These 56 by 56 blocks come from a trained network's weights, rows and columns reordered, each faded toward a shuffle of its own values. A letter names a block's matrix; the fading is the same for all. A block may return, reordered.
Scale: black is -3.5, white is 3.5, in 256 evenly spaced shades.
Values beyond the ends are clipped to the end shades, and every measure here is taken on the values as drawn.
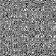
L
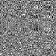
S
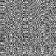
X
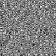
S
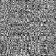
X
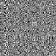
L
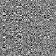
L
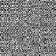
X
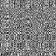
X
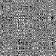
L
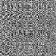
X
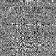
L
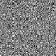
S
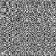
X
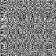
X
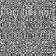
X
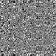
S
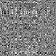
L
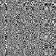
L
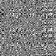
L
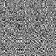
S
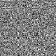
S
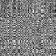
X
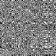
L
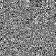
S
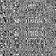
L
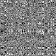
L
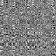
L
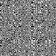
L
